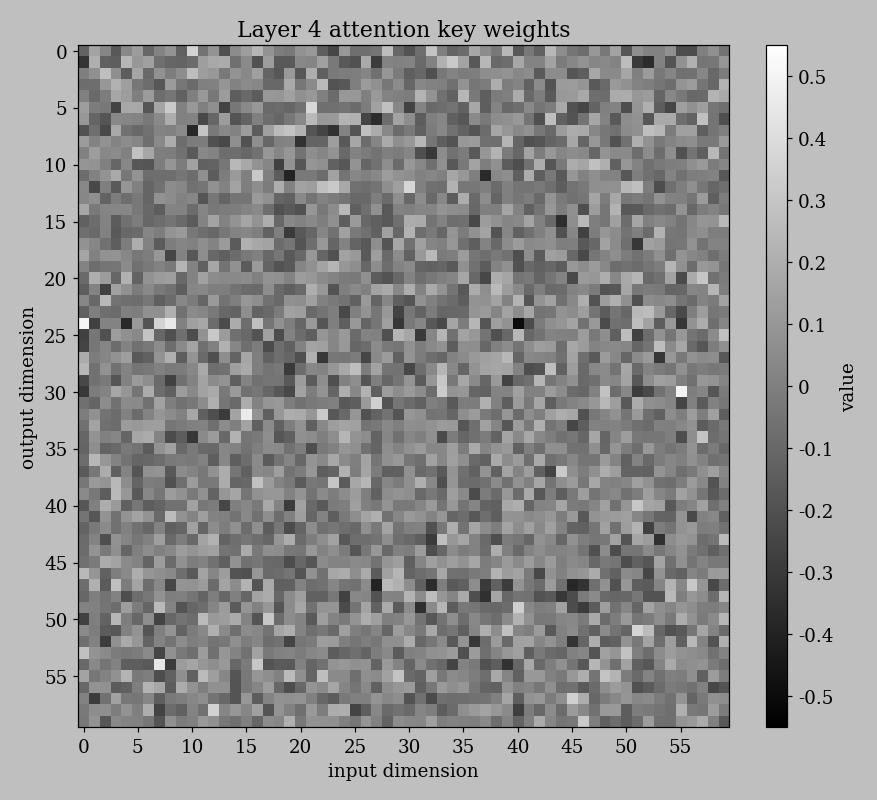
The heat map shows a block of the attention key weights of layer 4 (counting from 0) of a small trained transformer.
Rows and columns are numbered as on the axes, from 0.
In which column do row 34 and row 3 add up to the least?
10
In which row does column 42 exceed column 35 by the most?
33
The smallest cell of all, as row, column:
24, 40
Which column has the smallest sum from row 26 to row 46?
19
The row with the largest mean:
55
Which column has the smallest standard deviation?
9
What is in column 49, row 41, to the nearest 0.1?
0.1
